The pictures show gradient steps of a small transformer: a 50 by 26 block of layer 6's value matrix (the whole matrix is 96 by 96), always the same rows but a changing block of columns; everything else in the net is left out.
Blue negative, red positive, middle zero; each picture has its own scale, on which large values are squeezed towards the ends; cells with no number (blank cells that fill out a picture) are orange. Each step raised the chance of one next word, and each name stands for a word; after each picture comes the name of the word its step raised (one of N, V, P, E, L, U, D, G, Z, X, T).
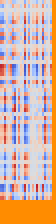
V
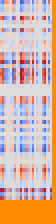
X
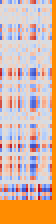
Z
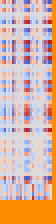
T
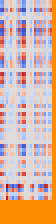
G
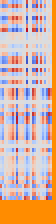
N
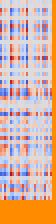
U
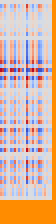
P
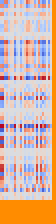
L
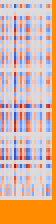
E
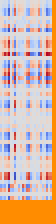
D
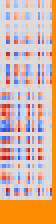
E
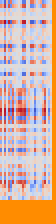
T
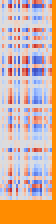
N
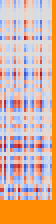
Z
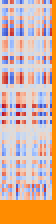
G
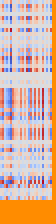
N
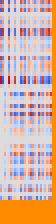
G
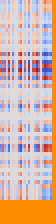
P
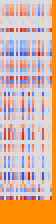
D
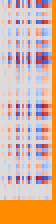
T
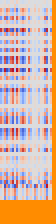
N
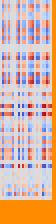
E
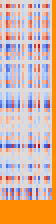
Z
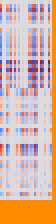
P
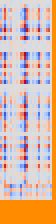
E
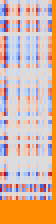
U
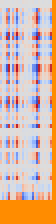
V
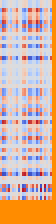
U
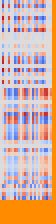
N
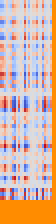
Z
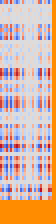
Z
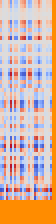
Z
